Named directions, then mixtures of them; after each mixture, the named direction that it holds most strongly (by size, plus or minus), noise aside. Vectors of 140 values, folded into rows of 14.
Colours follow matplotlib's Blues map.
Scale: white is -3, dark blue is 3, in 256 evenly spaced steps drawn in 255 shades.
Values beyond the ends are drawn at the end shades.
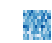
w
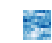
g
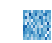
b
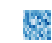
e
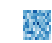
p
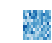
b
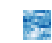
g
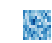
e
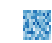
p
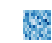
e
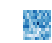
p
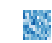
e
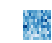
w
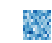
p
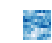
g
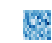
e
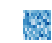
e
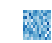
b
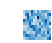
e
